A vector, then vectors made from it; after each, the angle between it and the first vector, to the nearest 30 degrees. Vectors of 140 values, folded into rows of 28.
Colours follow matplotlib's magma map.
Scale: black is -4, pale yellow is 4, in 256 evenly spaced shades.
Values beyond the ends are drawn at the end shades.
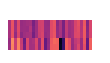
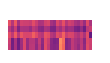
150 degrees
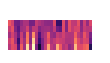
90 degrees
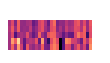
30 degrees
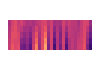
90 degrees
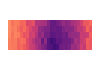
90 degrees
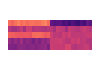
90 degrees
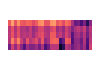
60 degrees
